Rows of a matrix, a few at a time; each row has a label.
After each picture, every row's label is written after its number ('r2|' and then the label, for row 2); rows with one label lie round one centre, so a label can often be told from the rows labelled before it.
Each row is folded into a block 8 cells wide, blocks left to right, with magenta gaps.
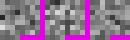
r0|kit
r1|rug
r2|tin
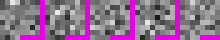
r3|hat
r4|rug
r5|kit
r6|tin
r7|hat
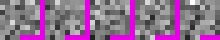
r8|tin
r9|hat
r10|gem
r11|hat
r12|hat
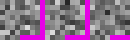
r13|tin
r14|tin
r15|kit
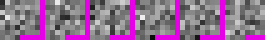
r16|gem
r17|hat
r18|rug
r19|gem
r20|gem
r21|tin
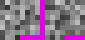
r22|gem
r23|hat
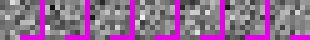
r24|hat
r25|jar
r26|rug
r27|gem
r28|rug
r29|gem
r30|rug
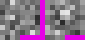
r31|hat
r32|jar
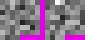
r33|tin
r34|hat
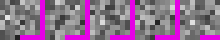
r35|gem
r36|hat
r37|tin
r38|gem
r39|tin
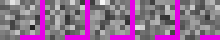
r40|hat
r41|tin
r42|hat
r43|kit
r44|tin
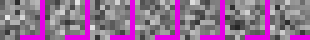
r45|gem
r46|rug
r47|jar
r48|kit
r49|hat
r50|jar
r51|jar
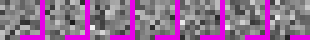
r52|tin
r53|tin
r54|jar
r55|gem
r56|gem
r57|kit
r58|gem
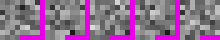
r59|tin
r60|jar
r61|kit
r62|jar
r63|tin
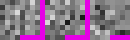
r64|rug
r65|gem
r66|jar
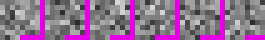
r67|jar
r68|kit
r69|kit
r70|rug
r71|gem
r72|tin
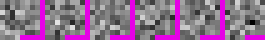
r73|jar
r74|tin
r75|tin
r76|gem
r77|kit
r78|tin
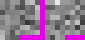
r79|tin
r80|hat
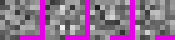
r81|gem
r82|rug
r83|jar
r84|jar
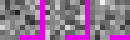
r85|kit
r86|tin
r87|hat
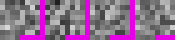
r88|kit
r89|rug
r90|jar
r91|kit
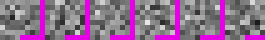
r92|jar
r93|hat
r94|hat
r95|tin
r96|gem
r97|kit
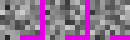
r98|jar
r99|tin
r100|tin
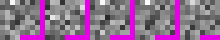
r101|hat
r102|gem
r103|hat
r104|hat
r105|hat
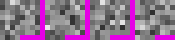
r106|hat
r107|kit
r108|hat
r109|kit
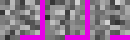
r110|tin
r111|rug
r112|tin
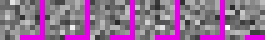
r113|hat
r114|rug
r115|tin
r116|tin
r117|gem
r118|jar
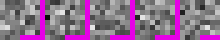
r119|kit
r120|rug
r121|jar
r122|gem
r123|tin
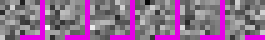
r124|tin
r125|jar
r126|kit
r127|rug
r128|jar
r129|tin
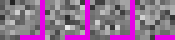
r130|rug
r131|tin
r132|rug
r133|gem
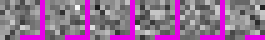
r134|tin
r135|kit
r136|jar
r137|jar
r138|tin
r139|kit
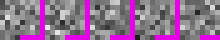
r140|gem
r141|jar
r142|jar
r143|gem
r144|kit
